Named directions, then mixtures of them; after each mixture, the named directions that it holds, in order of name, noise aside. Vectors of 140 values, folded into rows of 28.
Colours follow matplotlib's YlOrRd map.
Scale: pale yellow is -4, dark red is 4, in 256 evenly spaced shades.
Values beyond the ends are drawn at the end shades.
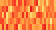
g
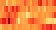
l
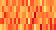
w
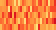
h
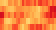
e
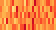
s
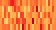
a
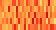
h, s, w.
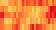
e.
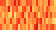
h.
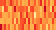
a, w.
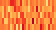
a.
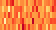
a, h, s.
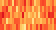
e, s.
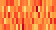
a, h.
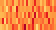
s, w.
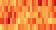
h, l.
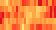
e, l.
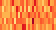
a, s.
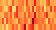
s, w.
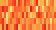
g.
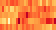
l.
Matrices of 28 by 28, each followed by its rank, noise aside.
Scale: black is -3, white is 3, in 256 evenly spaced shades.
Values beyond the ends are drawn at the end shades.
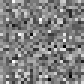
six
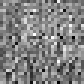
five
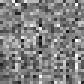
four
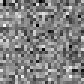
seven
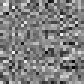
six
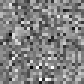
seven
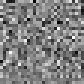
five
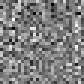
seven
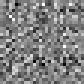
seven
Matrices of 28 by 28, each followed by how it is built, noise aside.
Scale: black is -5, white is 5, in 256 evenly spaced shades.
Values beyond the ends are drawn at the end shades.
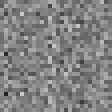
repeating rows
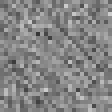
Toeplitz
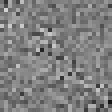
block diagonal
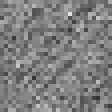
Hankel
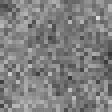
smooth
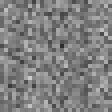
repeating rows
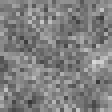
smooth
